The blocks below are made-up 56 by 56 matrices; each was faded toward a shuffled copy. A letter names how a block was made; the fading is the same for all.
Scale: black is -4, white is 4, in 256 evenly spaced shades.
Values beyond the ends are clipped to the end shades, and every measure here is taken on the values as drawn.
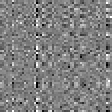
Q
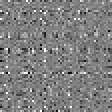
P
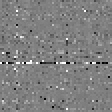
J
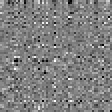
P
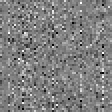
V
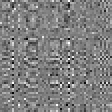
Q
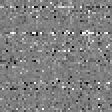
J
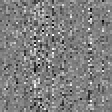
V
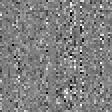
V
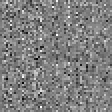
V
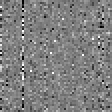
V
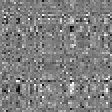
P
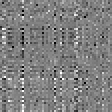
Q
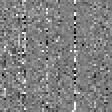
V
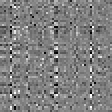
Q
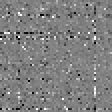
J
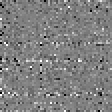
J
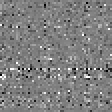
J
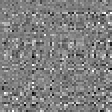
P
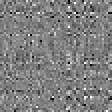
P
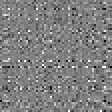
P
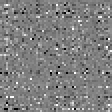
J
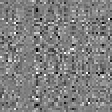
P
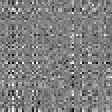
Q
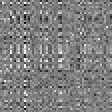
Q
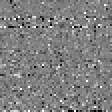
J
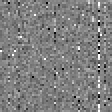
V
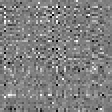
P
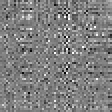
P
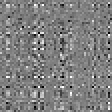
Q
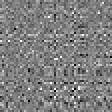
P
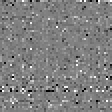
J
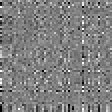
Q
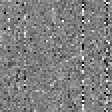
V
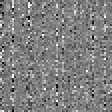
V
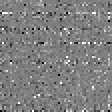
J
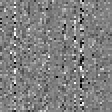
V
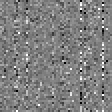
V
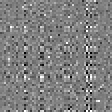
Q
